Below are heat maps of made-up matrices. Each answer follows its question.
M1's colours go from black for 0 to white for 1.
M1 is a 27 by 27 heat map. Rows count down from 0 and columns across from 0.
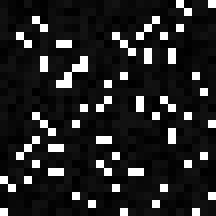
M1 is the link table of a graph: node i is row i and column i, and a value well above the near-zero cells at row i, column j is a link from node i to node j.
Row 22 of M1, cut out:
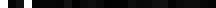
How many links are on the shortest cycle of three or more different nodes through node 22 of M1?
6
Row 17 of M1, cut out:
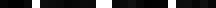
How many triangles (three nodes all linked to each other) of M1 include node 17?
2
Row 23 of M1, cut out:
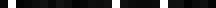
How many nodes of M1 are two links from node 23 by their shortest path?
3
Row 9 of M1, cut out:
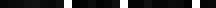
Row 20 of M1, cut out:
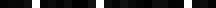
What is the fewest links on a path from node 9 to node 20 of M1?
5
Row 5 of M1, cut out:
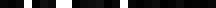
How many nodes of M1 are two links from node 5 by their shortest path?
6
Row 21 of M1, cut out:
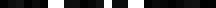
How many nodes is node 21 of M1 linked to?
5
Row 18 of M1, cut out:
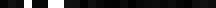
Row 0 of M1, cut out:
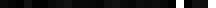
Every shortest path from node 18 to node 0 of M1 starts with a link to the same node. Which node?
node 3
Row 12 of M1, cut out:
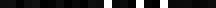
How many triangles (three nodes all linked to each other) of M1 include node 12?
1
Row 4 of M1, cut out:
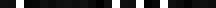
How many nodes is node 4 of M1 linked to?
4
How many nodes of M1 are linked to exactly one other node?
2
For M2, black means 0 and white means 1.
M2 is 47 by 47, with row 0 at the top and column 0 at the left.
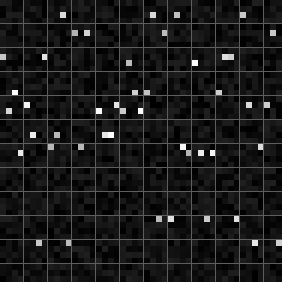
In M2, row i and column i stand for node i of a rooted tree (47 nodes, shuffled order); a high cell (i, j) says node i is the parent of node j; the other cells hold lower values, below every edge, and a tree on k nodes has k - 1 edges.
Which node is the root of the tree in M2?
15
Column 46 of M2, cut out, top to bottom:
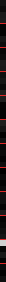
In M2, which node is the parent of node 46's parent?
2
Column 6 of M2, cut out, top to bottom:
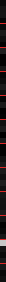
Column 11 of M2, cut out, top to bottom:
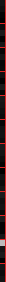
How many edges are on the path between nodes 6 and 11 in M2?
2
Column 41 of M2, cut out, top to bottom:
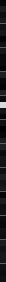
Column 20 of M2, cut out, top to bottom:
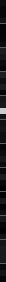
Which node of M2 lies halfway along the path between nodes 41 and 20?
22
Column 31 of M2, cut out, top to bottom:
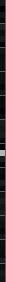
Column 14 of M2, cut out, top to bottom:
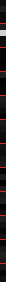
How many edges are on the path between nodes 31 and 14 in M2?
6
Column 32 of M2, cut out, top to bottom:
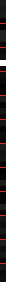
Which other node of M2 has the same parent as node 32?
21
